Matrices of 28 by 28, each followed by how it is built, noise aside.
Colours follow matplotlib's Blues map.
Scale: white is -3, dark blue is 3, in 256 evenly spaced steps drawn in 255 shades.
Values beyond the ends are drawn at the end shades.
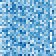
repeating rows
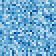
noise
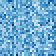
repeating rows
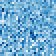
lower triangular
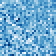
lower triangular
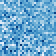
lower triangular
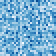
repeating rows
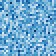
noise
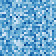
repeating rows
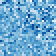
upper triangular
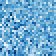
lower triangular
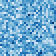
repeating rows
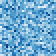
repeating rows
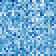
low rank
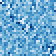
banded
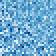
lower triangular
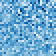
upper triangular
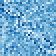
banded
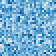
noise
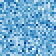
noise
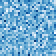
noise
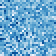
lower triangular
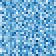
repeating rows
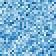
Hankel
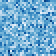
noise
